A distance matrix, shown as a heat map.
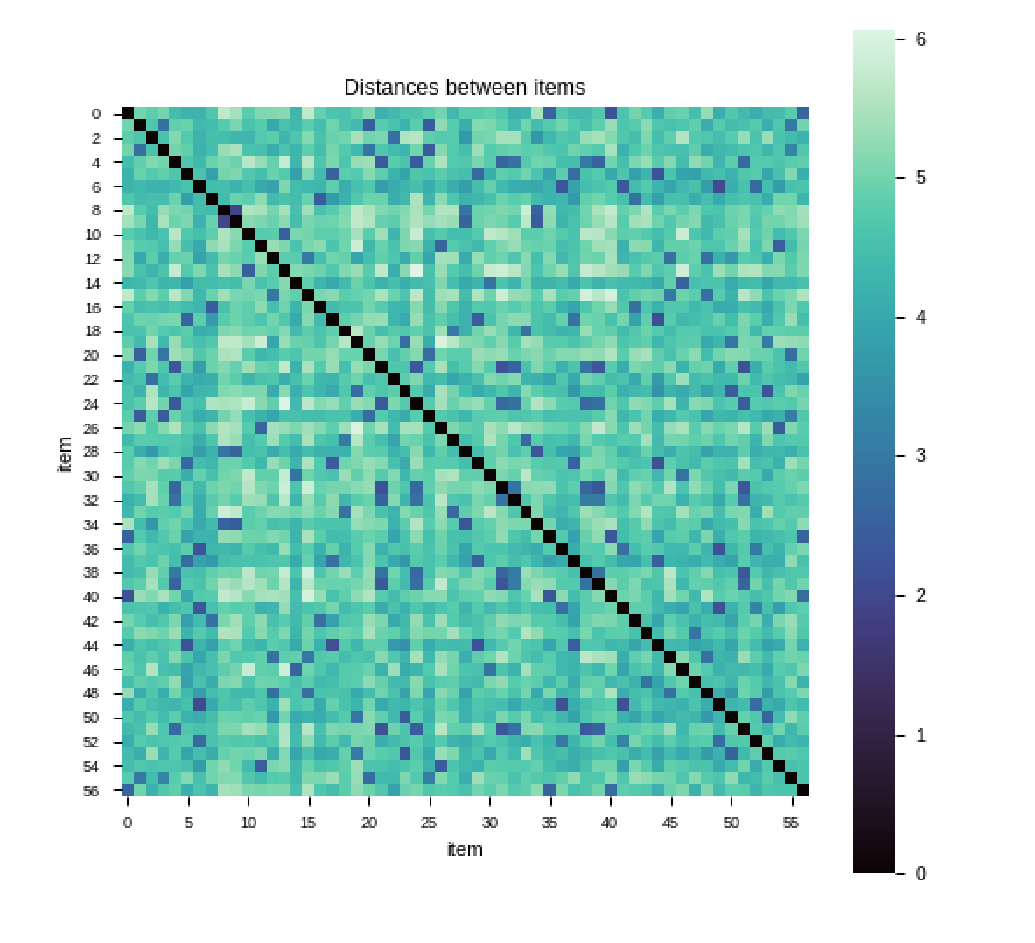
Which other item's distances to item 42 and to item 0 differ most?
40
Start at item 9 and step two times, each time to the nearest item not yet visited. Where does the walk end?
34
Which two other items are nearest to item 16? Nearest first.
7, 42
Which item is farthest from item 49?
13
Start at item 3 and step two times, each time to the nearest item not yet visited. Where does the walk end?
1
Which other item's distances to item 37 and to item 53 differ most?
29
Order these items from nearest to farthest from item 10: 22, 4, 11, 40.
22, 11, 40, 4
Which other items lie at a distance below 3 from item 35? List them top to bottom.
0, 40, 56
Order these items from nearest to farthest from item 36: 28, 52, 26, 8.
52, 28, 8, 26
